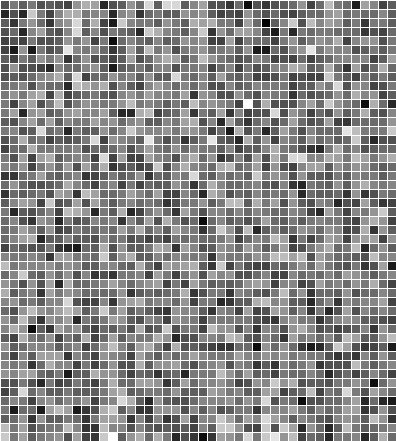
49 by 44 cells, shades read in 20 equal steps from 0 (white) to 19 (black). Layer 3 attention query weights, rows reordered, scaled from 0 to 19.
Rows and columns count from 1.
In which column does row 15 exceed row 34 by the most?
8
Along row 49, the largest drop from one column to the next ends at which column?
12
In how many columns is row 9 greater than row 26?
25
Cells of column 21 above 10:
19
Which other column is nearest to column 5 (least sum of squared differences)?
27
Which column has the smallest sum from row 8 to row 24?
40
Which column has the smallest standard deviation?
36
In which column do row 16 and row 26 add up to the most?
42
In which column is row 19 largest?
13
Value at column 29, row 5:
11
